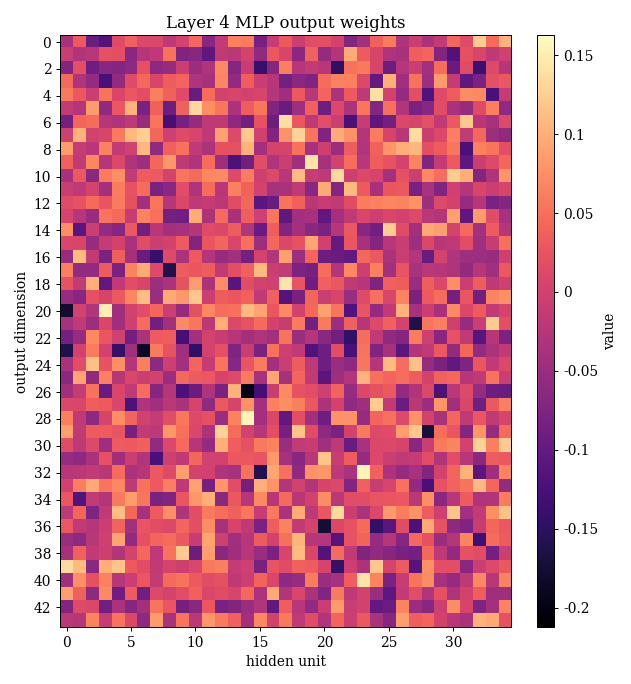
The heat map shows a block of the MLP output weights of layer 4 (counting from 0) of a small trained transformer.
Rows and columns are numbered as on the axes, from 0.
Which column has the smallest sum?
20
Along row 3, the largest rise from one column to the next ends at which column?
25
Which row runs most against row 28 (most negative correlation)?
6
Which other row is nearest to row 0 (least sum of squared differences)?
30
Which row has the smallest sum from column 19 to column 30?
23
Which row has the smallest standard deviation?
15
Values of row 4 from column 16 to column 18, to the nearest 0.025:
-0.025 -0.05 0.025
